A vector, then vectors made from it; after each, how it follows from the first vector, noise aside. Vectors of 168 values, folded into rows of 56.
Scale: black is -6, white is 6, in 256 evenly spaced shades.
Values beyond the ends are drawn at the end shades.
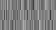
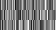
wrapped around, negated, scaled up.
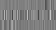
negated, partly zeroed.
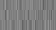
reversed, shrunk.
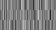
copied.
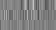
negated, partly zeroed.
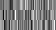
wrapped around, negated, scaled up.
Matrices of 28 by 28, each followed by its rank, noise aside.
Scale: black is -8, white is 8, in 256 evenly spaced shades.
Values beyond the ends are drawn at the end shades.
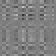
one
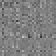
four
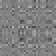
three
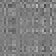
two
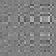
one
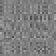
three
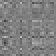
two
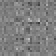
two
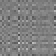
one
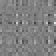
one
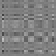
one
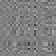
three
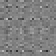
three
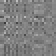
two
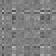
one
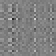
one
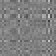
one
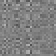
two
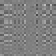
one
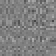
three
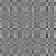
one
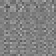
four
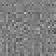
four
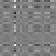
one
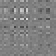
one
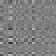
one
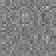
four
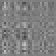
two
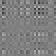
one
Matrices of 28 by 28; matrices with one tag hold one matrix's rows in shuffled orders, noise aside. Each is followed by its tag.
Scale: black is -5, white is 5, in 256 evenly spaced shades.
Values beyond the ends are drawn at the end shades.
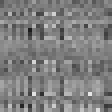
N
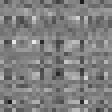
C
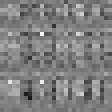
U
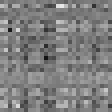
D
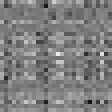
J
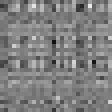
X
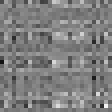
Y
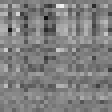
D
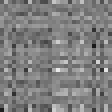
Y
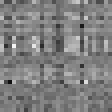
C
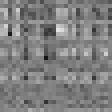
D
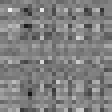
U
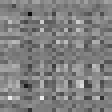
U
